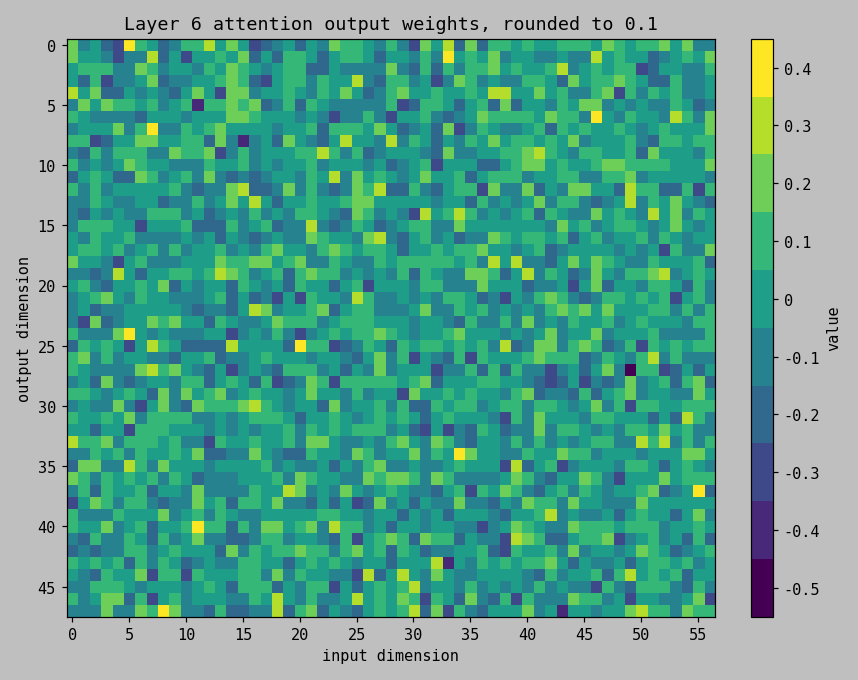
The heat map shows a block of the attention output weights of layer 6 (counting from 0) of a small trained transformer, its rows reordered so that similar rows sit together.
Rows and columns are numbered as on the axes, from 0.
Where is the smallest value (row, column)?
27, 49
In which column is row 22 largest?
16
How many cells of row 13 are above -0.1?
37
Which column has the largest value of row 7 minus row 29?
7
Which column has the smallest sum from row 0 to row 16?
32
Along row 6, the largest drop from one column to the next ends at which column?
47
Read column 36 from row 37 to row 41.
0.1 -0.1 0 -0.3 -0.1
